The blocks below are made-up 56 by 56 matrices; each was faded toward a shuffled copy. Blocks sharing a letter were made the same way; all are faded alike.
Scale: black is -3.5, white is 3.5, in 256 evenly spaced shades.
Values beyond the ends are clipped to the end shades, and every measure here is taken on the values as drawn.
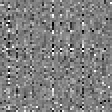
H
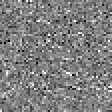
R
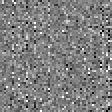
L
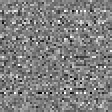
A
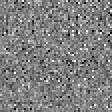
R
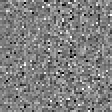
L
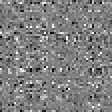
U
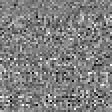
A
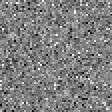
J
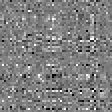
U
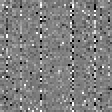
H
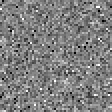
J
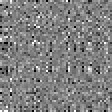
U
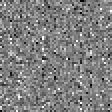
L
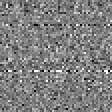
A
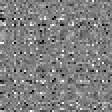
U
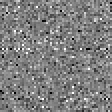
R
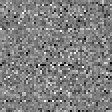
R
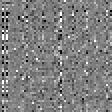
H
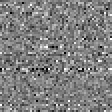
A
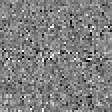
R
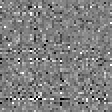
U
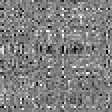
U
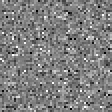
R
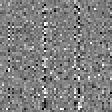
H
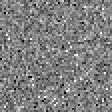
J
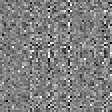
H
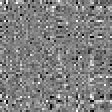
U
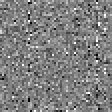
L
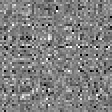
U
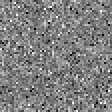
J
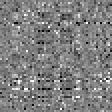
U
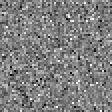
J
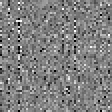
H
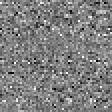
R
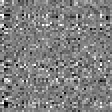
U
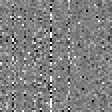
H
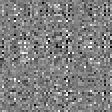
U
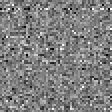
A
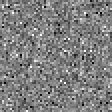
J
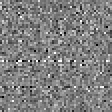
A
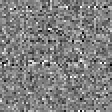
A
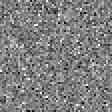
J
